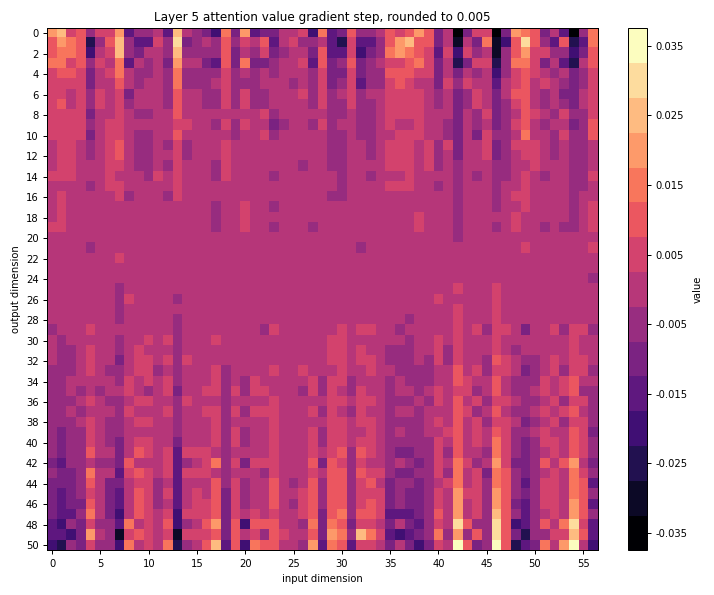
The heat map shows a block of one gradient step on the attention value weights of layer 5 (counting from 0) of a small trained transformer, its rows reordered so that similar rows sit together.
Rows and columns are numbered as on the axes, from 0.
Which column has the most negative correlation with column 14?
36
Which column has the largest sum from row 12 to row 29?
1
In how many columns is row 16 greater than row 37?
15
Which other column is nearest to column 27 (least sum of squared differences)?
17
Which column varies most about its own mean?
46
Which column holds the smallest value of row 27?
7
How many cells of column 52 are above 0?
13
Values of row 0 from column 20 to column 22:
0.02 -0.015 -0.01
